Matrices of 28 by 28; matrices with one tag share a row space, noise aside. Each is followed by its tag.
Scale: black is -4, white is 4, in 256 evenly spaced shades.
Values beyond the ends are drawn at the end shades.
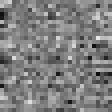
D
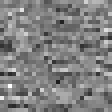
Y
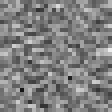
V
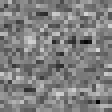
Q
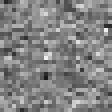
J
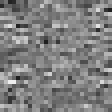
Y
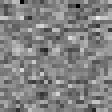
V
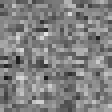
J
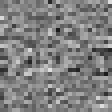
D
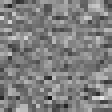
Y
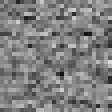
Q
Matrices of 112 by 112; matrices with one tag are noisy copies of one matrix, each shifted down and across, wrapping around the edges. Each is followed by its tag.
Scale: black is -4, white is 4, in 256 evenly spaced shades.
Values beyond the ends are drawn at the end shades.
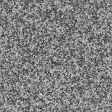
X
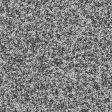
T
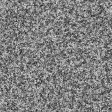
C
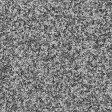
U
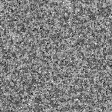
T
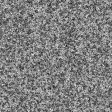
U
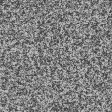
C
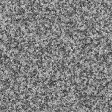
X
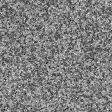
X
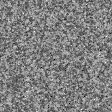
U
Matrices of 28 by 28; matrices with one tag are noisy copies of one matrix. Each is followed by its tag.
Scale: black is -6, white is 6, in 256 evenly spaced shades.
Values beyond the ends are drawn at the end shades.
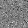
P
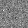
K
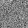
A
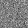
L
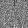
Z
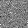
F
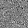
P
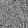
A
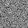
F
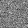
F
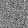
L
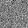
A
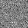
P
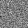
F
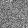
A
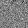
A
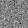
Z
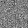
Z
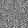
Z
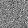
L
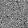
L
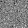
Z
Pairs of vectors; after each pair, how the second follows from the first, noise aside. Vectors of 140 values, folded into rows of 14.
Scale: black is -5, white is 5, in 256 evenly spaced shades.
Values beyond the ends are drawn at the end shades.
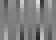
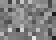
shuffled.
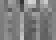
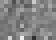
reversed, partly zeroed.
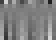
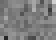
reversed, partly zeroed.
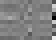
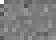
reversed, partly zeroed.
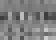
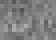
wrapped around, negated, shrunk.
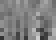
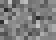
shuffled.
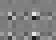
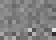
wrapped around, partly zeroed.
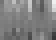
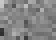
reversed, negated, partly zeroed.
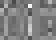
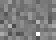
wrapped around, partly zeroed.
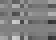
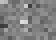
wrapped around, partly zeroed.
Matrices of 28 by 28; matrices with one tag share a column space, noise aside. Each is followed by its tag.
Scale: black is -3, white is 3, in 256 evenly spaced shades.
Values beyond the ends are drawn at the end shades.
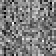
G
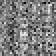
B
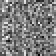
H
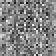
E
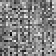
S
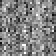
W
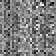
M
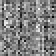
S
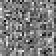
G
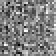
B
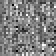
W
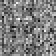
W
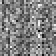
E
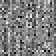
S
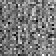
E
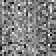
B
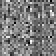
H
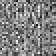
H
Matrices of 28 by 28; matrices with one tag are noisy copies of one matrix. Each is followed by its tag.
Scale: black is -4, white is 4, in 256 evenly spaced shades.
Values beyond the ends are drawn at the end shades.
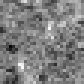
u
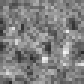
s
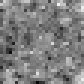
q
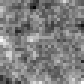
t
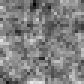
t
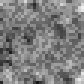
q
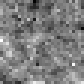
t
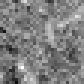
u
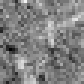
u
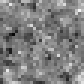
q
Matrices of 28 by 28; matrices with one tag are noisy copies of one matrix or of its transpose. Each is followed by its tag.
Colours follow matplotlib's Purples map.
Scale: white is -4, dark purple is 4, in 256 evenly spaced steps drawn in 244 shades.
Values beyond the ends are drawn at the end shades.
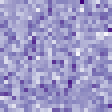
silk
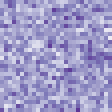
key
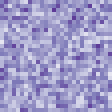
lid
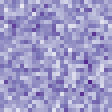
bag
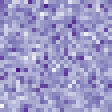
lid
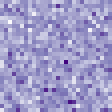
key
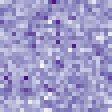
silk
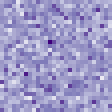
key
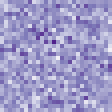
silk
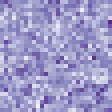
lid
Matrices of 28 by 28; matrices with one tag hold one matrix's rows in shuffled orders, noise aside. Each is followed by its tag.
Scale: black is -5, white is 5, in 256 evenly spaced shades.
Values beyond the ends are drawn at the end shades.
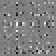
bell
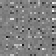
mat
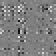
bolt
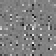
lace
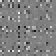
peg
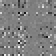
bolt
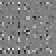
peg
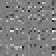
mat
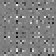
bell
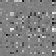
mat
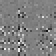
bolt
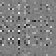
peg
